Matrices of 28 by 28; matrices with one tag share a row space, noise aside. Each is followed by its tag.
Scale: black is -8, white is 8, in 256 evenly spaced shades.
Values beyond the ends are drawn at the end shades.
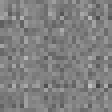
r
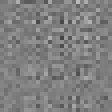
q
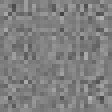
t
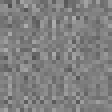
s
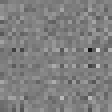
r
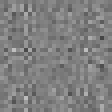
t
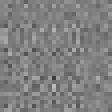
s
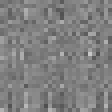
r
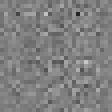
q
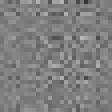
q
